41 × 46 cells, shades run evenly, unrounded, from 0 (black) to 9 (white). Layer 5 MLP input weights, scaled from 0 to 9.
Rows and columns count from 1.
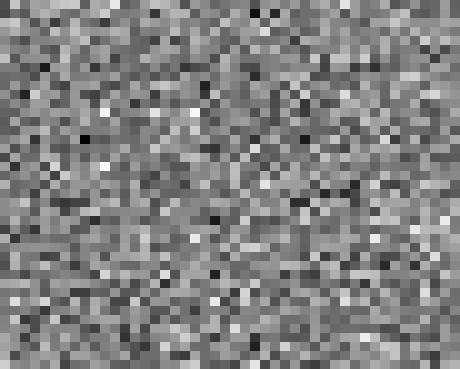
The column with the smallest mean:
31
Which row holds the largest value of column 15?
27
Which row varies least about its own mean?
35
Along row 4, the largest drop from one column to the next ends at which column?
28
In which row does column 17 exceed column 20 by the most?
39
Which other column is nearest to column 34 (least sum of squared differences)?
46
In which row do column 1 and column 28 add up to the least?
2
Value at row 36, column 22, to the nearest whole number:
6
